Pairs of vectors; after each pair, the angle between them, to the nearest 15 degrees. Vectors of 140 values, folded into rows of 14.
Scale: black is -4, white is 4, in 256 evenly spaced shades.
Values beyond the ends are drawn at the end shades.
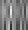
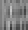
30 degrees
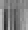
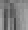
30 degrees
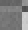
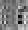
60 degrees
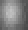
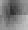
150 degrees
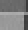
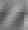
120 degrees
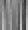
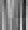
15 degrees
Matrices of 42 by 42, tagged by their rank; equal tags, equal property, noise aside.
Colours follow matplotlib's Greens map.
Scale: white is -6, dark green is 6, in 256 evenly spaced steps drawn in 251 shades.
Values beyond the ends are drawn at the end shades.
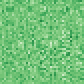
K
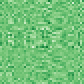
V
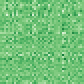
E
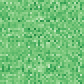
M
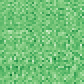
K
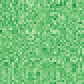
M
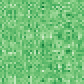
E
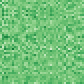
E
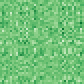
E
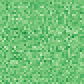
K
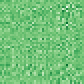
E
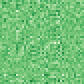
K
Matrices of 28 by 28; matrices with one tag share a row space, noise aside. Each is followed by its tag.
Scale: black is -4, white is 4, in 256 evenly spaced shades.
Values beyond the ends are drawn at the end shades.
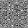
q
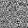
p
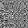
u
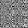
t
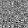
q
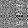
p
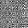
t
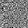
u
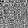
u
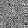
t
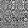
t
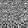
q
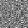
q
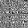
t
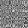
t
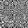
u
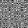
q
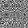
u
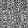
q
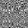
q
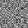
q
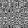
q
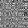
t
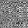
p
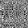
u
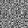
q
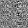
p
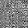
t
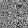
p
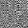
p
